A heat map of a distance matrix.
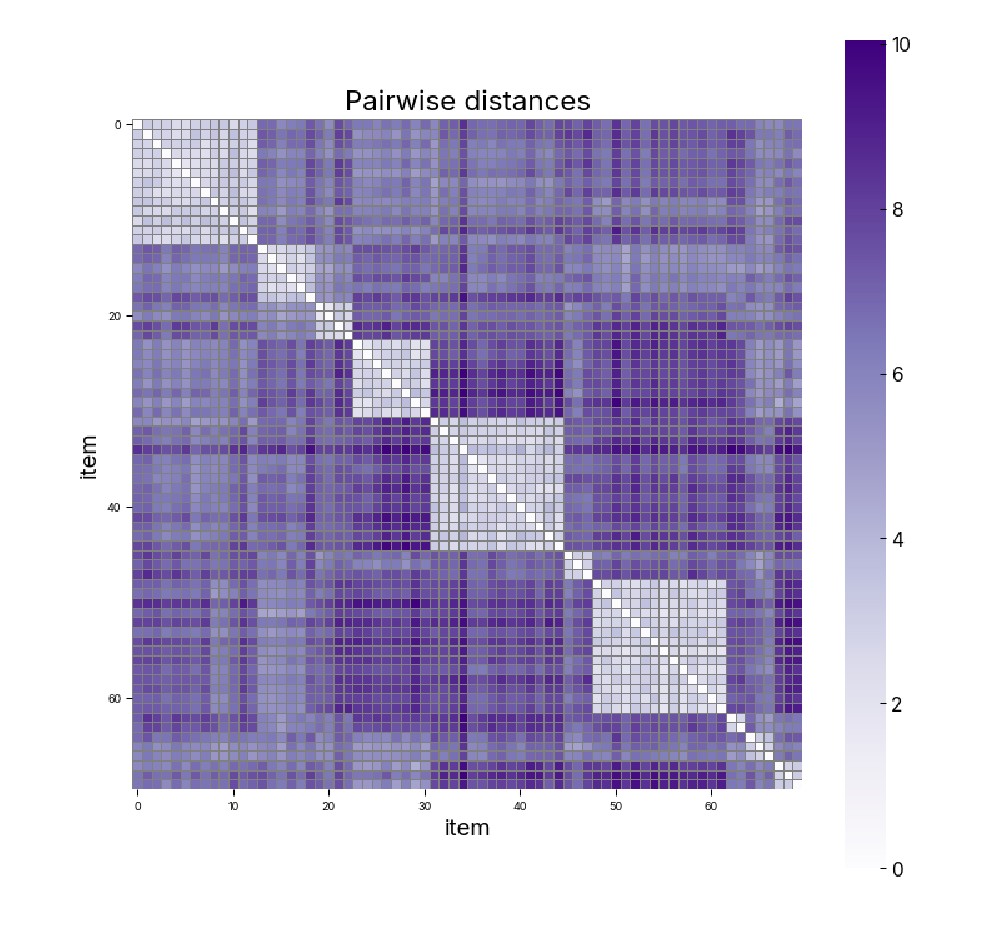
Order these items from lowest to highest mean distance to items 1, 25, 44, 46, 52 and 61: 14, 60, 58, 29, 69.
60, 58, 14, 29, 69
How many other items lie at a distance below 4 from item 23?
7
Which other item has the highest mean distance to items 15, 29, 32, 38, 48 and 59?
68
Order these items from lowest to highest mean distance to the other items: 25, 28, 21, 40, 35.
35, 40, 25, 28, 21
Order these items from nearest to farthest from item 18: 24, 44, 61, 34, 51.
51, 61, 24, 44, 34
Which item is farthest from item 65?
34
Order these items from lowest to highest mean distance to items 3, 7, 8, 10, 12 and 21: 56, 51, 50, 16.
16, 51, 56, 50
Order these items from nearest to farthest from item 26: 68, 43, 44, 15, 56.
15, 68, 56, 43, 44
